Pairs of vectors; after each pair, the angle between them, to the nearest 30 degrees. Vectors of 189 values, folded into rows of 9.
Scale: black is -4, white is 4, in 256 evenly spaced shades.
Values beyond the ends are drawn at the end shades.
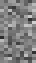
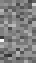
60 degrees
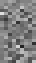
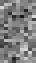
90 degrees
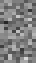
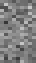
60 degrees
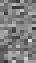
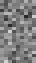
120 degrees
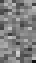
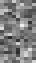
150 degrees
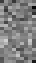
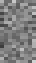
150 degrees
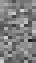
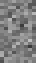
120 degrees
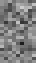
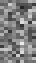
150 degrees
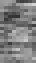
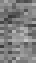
30 degrees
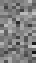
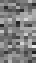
30 degrees
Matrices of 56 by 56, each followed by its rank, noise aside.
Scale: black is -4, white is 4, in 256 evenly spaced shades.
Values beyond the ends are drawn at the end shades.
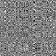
six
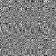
four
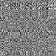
six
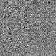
twelve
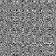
eight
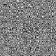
eight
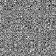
twelve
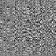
six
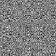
eight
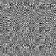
six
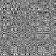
four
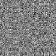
eight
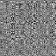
six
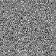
twelve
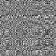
four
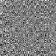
eight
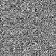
twelve
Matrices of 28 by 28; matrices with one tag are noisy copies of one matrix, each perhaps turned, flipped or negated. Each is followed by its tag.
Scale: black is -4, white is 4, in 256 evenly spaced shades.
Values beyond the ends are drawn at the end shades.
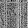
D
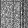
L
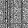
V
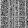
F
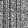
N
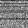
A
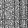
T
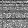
A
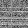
N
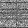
F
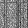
D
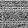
D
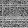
D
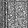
L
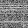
V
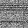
V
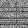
N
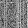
D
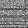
A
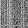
D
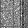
L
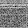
L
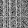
N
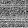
D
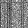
D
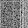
L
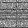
F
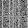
F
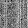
D
